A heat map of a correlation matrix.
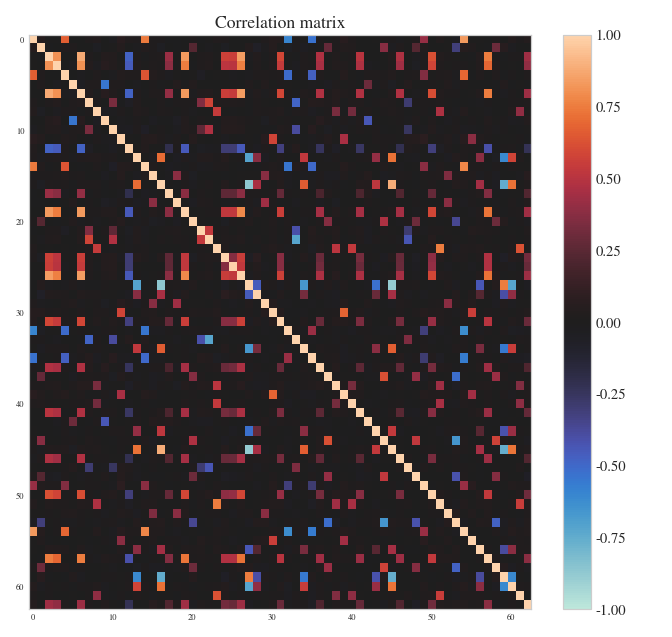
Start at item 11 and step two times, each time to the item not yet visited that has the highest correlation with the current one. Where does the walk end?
39
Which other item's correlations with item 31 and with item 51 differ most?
23
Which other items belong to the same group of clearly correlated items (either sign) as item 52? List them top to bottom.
15, 18, 29
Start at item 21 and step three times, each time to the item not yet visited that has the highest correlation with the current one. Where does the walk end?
10
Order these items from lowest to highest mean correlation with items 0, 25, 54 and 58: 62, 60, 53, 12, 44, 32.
32, 53, 12, 60, 62, 44
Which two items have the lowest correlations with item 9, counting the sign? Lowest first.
5, 42
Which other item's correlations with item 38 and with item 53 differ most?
44
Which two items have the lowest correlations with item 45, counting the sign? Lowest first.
27, 59
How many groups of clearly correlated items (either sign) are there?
9
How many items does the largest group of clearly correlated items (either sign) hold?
16
